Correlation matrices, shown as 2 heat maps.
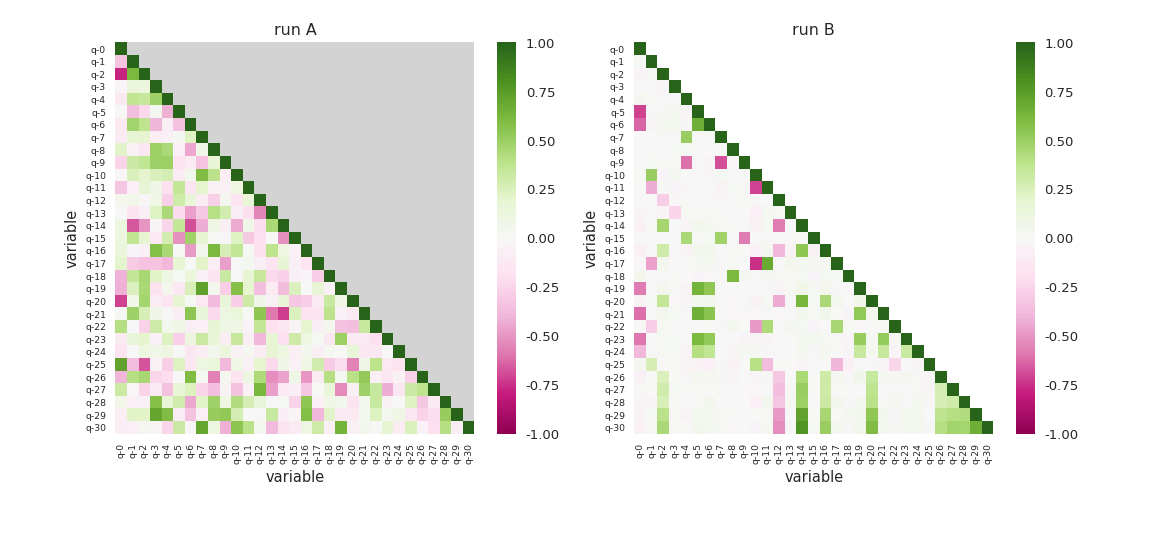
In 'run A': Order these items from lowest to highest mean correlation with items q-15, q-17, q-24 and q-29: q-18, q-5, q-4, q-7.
q-5, q-18, q-7, q-4
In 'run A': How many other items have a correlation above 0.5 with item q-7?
3
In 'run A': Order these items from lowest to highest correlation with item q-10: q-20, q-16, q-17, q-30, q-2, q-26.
q-20, q-26, q-17, q-2, q-16, q-30
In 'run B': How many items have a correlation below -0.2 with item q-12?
9
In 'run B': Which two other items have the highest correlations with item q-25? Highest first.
q-10, q-1
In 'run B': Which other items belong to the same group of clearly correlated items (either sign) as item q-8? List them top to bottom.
q-18
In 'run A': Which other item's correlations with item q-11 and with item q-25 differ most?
q-0
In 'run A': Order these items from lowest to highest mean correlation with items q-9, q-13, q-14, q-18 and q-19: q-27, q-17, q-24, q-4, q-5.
q-27, q-17, q-5, q-24, q-4
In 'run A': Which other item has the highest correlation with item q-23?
q-19
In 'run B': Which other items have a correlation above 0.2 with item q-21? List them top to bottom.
q-5, q-6, q-19, q-23, q-24
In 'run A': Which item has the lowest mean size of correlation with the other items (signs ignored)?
q-24
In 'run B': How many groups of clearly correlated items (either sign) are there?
6
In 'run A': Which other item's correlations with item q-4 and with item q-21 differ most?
q-13
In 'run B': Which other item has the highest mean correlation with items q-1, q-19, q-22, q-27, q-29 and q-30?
q-14
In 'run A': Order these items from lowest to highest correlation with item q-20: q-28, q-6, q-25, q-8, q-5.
q-25, q-8, q-28, q-6, q-5
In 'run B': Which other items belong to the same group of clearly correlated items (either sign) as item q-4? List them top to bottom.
q-7, q-9, q-15
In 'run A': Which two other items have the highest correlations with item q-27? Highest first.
q-12, q-21
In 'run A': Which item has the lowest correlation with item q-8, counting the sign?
q-26
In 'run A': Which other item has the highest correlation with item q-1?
q-2
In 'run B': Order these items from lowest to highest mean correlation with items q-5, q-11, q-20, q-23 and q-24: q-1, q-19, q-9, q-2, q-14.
q-1, q-9, q-2, q-14, q-19
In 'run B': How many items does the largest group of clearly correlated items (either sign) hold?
10
